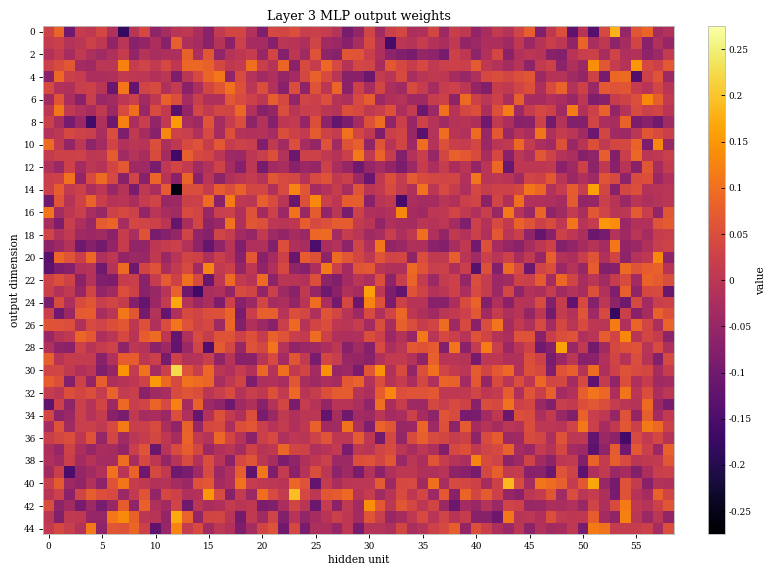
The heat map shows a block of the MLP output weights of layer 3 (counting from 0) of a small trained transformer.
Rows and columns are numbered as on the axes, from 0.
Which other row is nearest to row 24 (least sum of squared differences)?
1
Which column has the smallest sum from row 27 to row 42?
2
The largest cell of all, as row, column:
30, 12
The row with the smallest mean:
19
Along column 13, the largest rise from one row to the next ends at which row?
43
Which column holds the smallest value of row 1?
32
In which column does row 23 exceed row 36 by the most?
54
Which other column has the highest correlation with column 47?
27
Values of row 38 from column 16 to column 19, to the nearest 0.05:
0 -0.05 0.05 0.05
